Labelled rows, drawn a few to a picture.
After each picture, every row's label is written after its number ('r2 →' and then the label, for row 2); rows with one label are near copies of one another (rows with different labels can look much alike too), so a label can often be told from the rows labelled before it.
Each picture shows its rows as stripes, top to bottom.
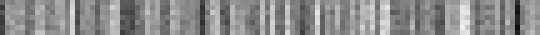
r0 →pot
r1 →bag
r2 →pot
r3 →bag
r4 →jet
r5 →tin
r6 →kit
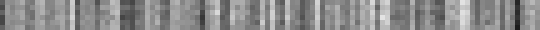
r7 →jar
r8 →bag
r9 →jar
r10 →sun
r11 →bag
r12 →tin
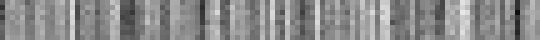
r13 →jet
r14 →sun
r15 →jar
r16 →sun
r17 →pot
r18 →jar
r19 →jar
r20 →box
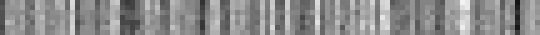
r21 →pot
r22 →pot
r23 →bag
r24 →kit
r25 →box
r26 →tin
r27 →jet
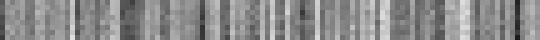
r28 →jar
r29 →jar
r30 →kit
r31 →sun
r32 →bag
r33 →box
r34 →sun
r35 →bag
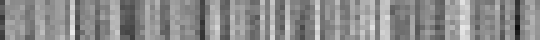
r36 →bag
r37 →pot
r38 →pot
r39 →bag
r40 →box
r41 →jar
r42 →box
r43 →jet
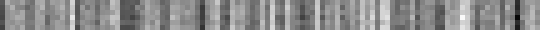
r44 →box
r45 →jet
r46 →sun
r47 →tin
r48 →bag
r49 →sun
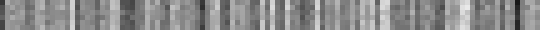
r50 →bag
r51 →jet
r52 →tin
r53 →kit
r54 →bag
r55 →bag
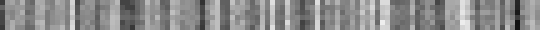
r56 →sun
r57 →jar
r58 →tin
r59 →bag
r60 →kit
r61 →jet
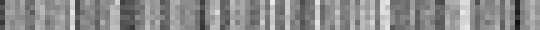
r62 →sun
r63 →kit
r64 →box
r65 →jet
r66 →bag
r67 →pot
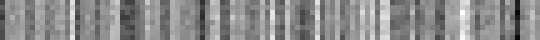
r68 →pot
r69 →tin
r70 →tin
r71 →sun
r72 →sun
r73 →pot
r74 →tin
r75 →tin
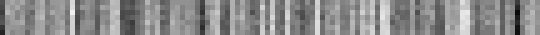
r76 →box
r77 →bag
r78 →box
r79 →kit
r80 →pot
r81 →bag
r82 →bag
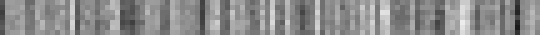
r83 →jet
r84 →tin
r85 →sun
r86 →sun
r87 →jar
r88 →jar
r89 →tin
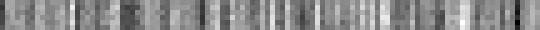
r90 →box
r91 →box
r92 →jet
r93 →sun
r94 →tin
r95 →jar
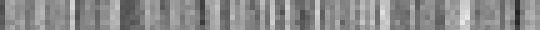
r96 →box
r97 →box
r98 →kit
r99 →kit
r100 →tin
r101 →kit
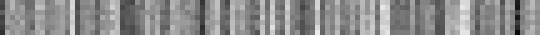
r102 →jet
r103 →kit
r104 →sun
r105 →bag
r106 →sun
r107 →sun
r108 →bag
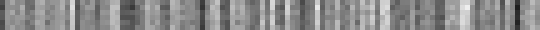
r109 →jet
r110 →pot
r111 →kit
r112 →jar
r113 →bag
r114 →jet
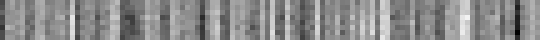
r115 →kit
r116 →kit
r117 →jar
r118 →pot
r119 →tin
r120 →box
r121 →tin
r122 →kit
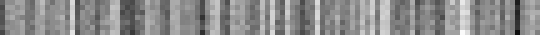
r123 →jar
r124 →box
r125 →jar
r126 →jet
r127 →tin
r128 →jar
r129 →tin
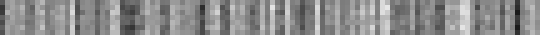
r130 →kit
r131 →sun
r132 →box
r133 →jet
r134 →jet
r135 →jar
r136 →pot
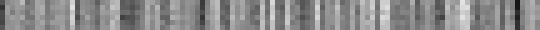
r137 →tin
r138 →bag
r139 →bag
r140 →sun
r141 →bag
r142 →bag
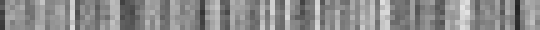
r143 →kit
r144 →jar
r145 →jet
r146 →box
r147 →bag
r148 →bag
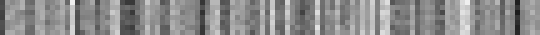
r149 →pot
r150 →tin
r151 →jet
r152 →box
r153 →tin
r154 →pot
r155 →box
